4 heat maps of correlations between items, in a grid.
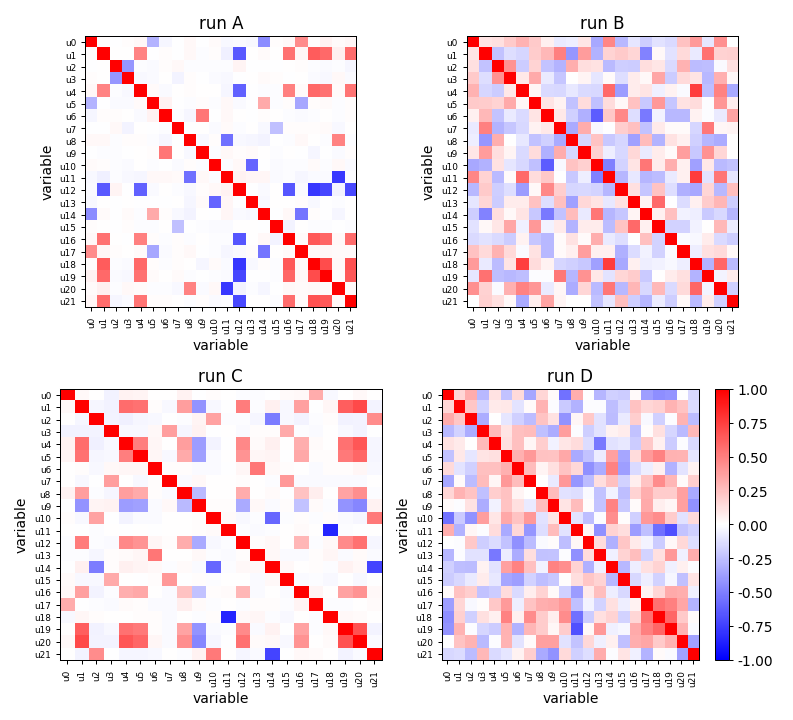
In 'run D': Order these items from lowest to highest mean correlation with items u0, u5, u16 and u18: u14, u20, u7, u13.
u13, u14, u7, u20
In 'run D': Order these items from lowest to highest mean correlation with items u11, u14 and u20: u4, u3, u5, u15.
u15, u3, u4, u5
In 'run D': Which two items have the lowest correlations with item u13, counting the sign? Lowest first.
u4, u11
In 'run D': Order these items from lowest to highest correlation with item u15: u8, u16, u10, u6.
u6, u8, u16, u10
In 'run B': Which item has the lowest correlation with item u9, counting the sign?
u6
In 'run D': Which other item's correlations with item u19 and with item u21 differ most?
u17
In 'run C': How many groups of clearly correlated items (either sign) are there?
6
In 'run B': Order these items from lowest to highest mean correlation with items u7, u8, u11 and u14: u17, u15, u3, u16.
u15, u3, u17, u16
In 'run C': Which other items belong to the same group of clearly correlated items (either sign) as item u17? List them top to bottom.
u0
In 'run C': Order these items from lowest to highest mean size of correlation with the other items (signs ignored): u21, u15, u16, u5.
u15, u21, u16, u5
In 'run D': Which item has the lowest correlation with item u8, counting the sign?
u21
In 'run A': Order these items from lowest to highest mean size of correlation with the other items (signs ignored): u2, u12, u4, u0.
u2, u0, u4, u12
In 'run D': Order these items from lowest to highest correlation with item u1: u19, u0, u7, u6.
u6, u7, u0, u19
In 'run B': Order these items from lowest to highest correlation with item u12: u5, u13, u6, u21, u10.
u10, u5, u13, u21, u6
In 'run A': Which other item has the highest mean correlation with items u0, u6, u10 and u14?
u9
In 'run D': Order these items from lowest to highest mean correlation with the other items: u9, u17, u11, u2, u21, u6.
u11, u21, u2, u6, u9, u17
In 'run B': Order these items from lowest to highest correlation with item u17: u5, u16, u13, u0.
u13, u16, u5, u0
